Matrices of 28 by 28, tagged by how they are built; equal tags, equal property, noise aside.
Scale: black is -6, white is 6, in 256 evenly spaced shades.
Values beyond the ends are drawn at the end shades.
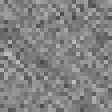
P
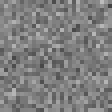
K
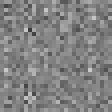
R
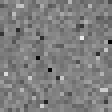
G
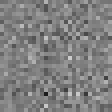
R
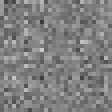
R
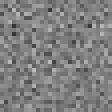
R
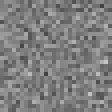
K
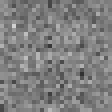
R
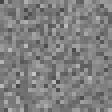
K
